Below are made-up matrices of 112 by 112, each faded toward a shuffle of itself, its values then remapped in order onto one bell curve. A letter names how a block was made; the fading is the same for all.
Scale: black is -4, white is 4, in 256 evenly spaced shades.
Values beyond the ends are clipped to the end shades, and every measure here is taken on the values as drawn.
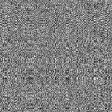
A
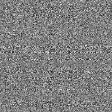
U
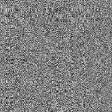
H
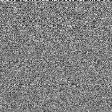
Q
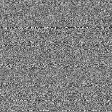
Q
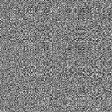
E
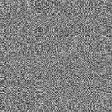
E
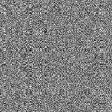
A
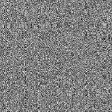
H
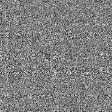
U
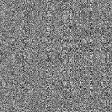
H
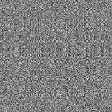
E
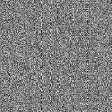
H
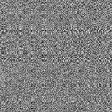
A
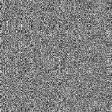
H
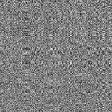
E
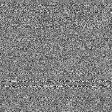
Q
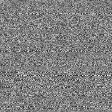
Q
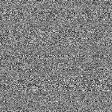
Q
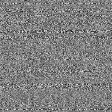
Q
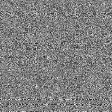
U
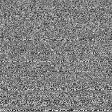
Q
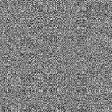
E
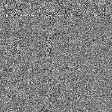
U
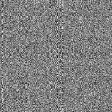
H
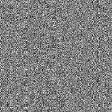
H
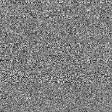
U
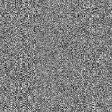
H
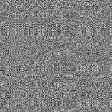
E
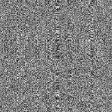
H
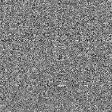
U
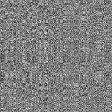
E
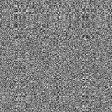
E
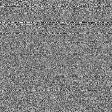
Q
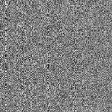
H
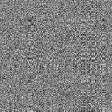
E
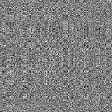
A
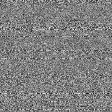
Q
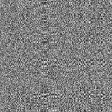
A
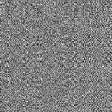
A
